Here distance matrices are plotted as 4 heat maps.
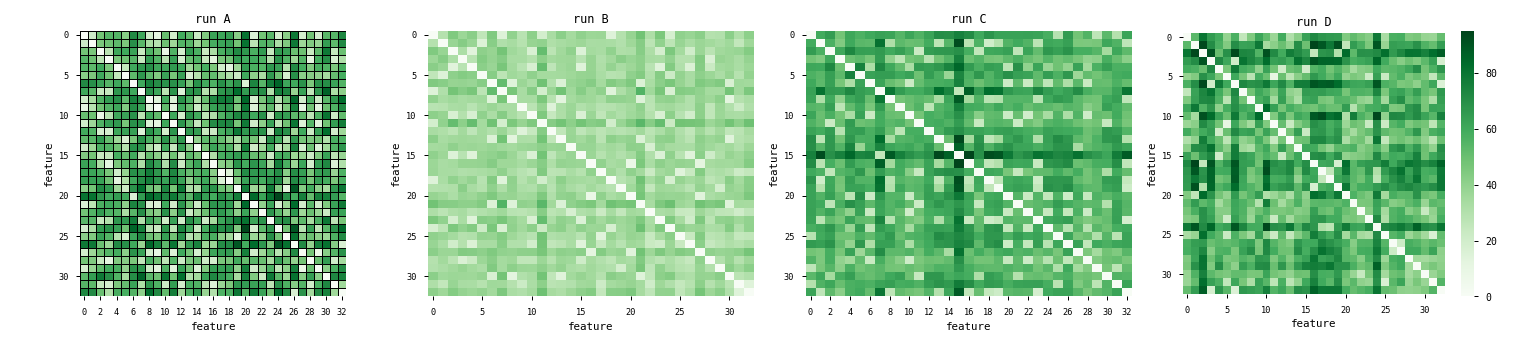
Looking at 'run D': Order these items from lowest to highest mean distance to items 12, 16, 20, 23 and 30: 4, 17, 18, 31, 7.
4, 31, 7, 18, 17
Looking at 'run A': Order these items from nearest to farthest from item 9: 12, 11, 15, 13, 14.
11, 14, 15, 13, 12
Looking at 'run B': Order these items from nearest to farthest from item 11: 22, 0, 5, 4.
0, 5, 22, 4
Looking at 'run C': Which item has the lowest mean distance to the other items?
28
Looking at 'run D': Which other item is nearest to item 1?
20
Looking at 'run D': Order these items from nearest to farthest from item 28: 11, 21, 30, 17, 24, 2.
30, 11, 21, 17, 24, 2
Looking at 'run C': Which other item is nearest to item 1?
18
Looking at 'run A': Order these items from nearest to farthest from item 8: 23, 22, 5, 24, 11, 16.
11, 24, 22, 5, 23, 16
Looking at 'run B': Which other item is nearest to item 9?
12
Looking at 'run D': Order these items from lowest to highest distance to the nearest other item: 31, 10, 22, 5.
5, 31, 22, 10
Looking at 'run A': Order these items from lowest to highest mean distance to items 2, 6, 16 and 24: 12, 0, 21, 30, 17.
12, 0, 21, 17, 30
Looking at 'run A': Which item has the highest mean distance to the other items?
20
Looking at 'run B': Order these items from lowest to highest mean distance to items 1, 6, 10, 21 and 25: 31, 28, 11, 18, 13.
13, 31, 28, 18, 11
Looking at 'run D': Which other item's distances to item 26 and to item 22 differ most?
27
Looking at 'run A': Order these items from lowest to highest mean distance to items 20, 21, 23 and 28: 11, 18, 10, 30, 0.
10, 0, 11, 18, 30
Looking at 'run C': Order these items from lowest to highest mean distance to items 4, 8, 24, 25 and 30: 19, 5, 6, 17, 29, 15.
6, 29, 17, 19, 5, 15
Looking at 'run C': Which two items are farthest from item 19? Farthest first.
15, 7
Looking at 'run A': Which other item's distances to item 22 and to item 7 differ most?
30
